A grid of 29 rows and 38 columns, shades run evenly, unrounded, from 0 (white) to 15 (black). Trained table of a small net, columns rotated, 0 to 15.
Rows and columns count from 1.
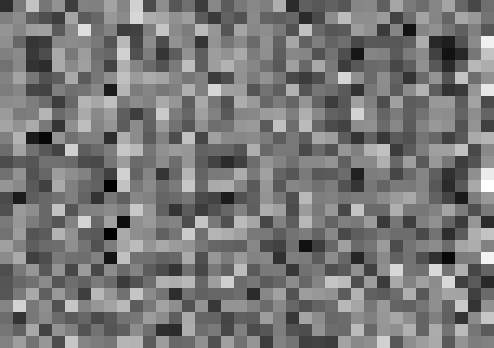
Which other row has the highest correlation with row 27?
17
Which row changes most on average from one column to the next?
19
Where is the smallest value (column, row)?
38, 16
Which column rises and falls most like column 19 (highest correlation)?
7
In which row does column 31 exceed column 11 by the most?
2
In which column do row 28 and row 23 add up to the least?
34
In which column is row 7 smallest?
27
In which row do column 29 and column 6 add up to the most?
23
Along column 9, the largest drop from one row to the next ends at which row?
9
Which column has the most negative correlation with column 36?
24
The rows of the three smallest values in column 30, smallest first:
29, 13, 14
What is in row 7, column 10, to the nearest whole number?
4
